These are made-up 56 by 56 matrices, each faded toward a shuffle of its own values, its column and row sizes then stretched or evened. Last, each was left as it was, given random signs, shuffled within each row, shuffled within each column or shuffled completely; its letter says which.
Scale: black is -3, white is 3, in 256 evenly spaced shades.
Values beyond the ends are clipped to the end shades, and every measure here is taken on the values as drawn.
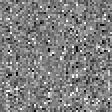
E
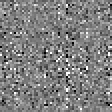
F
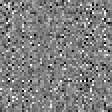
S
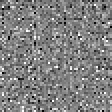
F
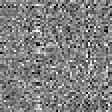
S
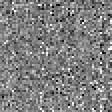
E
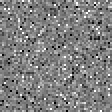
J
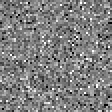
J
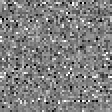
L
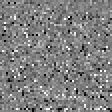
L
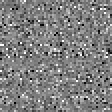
L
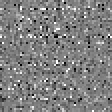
F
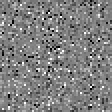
E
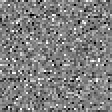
L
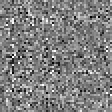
F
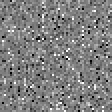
E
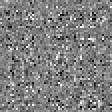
F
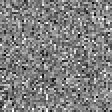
E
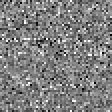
L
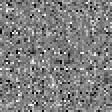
F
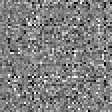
S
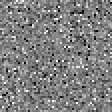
J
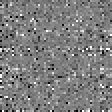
F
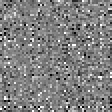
F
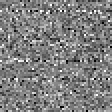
L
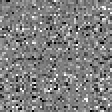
S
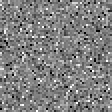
J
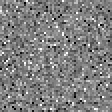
J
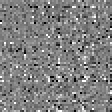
S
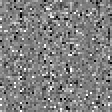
E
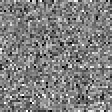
L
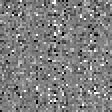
F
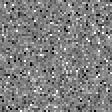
J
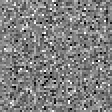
E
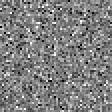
J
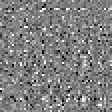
S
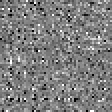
F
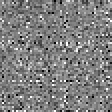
S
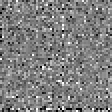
F
